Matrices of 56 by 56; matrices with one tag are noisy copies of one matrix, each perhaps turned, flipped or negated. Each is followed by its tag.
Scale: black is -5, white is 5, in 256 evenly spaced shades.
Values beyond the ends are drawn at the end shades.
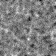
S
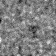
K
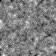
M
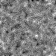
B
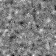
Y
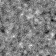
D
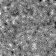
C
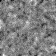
M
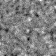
S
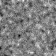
B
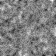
M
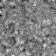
C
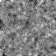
M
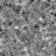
S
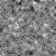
D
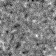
B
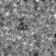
K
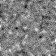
S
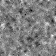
D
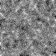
M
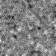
S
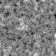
K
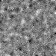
Y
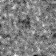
K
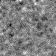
D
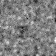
K
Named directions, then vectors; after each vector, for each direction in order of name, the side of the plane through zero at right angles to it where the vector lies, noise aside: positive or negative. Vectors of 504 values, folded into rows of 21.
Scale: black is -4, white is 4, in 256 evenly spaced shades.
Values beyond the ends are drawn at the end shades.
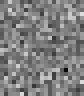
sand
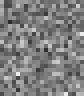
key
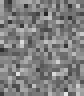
positive, negative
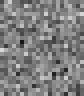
negative, positive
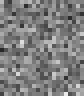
positive, negative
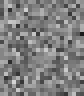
negative, negative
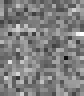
positive, positive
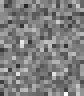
positive, negative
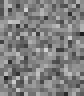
negative, negative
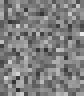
positive, positive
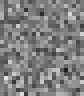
positive, positive
